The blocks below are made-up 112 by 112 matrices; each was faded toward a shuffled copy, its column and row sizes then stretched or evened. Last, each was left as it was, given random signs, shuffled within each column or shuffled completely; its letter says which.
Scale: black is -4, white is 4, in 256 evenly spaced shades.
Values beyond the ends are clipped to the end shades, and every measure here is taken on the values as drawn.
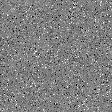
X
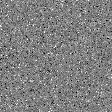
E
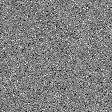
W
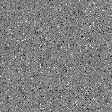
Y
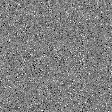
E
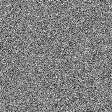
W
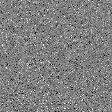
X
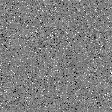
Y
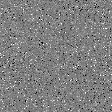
Y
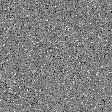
W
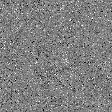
X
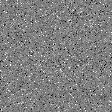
X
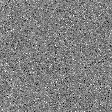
E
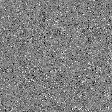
Y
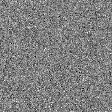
Y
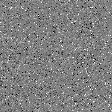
X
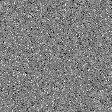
E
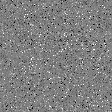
X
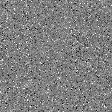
E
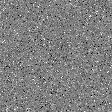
W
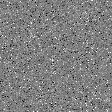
E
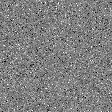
W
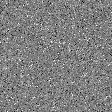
W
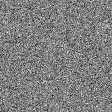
W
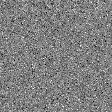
E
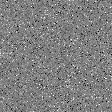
W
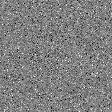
E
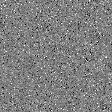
E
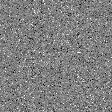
E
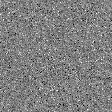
Y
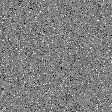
E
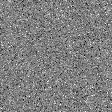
W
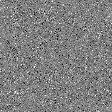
X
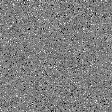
Y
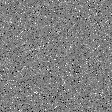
W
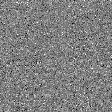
Y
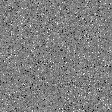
E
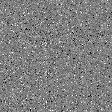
Y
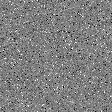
W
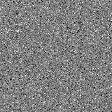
Y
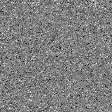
X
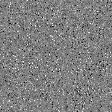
X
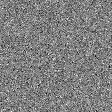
W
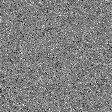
W
